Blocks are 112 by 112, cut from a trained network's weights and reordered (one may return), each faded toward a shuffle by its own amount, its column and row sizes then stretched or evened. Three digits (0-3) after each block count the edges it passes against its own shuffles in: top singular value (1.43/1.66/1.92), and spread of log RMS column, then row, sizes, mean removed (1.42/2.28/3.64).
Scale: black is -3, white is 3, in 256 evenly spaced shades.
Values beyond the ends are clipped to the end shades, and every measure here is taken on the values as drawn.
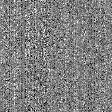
1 2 0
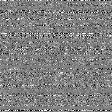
2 0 3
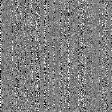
0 3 0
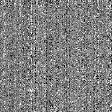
2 2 1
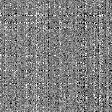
3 2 2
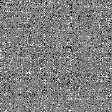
0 2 1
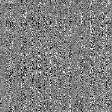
0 3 1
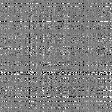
2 2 3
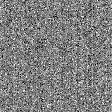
0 0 0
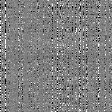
2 3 1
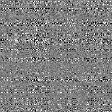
2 2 3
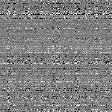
3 2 3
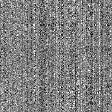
3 2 1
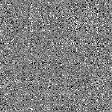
2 2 2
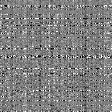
3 1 3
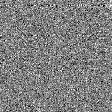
2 0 1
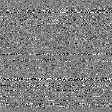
1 0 3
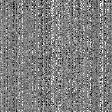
3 3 1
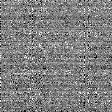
2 2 1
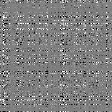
1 3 3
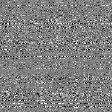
1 1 3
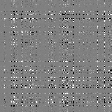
3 3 3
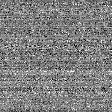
2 0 2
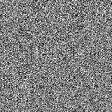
1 0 1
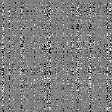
1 3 2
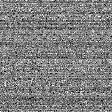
3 0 1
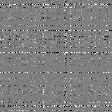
2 2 3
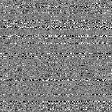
3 1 3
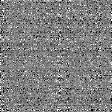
1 2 2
